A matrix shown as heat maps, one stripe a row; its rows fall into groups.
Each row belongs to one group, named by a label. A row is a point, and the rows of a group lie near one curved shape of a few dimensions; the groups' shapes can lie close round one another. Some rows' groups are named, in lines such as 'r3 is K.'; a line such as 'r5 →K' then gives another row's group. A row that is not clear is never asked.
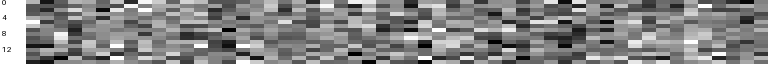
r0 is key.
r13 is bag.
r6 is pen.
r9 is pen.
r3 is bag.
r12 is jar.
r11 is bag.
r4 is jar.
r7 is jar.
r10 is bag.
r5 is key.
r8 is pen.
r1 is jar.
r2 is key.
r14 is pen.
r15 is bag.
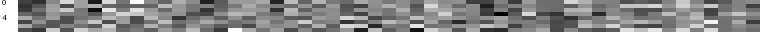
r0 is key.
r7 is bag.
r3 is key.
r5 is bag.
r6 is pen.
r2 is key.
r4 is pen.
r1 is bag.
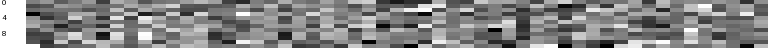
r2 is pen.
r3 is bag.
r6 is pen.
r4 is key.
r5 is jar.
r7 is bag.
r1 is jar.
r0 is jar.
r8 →key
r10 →bag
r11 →key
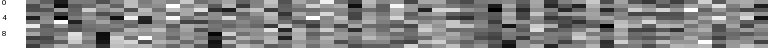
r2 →bag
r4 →bag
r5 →pen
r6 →key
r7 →jar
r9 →key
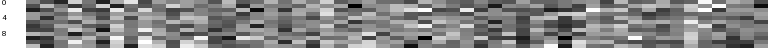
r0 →jar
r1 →bag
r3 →jar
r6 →pen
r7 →key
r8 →pen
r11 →key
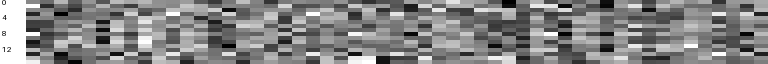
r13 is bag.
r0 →key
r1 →key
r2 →jar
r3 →bag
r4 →jar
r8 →key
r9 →key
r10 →key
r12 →key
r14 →pen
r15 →pen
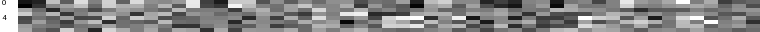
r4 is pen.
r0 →bag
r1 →bag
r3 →pen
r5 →bag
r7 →jar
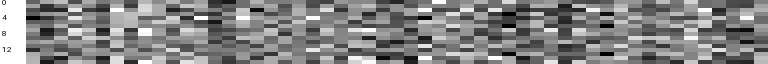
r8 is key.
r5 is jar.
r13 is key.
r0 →jar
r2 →pen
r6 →key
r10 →jar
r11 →pen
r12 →bag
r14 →pen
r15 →key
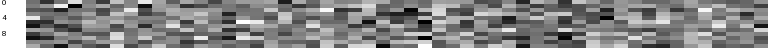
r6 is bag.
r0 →key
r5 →bag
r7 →jar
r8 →pen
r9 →bag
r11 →pen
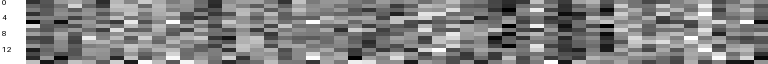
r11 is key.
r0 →key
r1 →jar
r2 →key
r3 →jar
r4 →pen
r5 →bag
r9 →bag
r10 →bag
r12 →jar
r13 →bag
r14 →bag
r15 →key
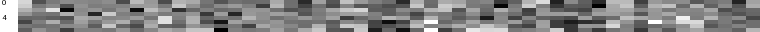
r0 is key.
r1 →key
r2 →pen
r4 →bag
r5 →jar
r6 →pen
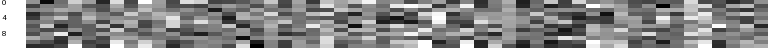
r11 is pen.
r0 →key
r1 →pen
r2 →jar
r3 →jar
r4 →jar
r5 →jar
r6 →bag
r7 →pen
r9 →jar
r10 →pen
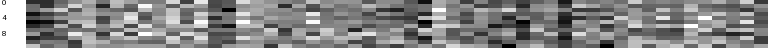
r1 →key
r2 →jar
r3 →bag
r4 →jar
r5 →bag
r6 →bag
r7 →jar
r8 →key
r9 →bag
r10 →bag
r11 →key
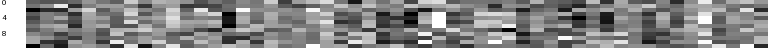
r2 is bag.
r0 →jar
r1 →pen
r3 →jar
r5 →jar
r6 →jar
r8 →pen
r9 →jar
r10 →pen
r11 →bag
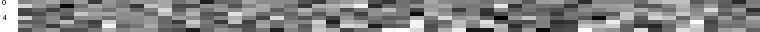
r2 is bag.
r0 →jar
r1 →pen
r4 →key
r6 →pen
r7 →pen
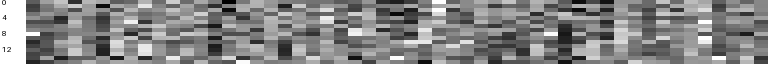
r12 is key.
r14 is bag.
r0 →jar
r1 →key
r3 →jar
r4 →jar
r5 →jar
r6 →jar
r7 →pen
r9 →jar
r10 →pen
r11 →key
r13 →key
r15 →bag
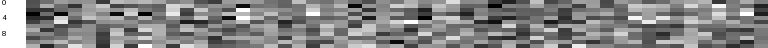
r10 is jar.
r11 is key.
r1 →bag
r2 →bag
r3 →bag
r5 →pen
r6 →jar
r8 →pen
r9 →key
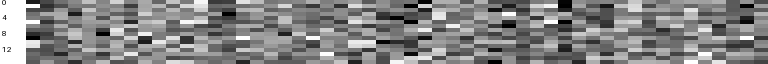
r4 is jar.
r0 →bag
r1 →key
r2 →bag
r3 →jar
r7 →pen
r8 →key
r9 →bag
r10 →pen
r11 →key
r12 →bag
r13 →jar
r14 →pen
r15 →bag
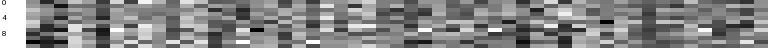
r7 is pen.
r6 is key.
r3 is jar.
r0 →key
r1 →jar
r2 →jar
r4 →jar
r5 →key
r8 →key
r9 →key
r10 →bag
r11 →key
